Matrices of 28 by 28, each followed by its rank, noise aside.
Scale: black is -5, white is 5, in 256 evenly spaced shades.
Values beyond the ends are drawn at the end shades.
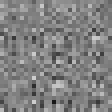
four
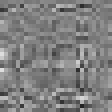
three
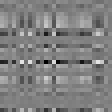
one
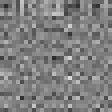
three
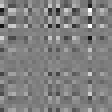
one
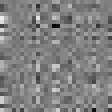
three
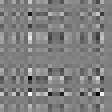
one
